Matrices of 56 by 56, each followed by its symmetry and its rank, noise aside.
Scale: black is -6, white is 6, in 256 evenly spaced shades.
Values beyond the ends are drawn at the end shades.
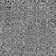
no symmetry, rank seven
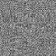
no symmetry, rank seven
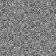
no symmetry, rank six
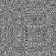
antisymmetric, rank six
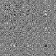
symmetric, rank six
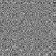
no symmetry, rank five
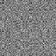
no symmetry, rank six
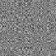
antisymmetric, rank six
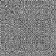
symmetric, rank five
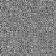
antisymmetric, rank six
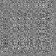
antisymmetric, rank six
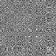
symmetric, rank five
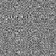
no symmetry, rank seven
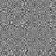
no symmetry, rank five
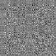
antisymmetric, rank six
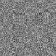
no symmetry, rank six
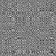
no symmetry, rank five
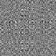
antisymmetric, rank six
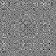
symmetric, rank five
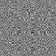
no symmetry, rank six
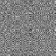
no symmetry, rank six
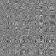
no symmetry, rank five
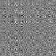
antisymmetric, rank six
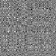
no symmetry, rank seven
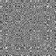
symmetric, rank five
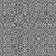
symmetric, rank five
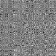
no symmetry, rank six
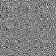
antisymmetric, rank six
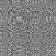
no symmetry, rank five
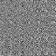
no symmetry, rank six
